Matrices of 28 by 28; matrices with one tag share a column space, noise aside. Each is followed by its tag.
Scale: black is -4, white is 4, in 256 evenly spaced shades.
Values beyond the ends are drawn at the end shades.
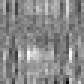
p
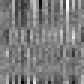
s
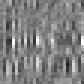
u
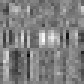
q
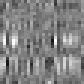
u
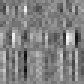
q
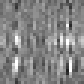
u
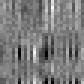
p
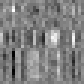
q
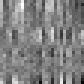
s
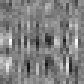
u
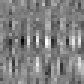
u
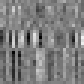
q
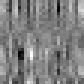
p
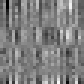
s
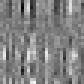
p
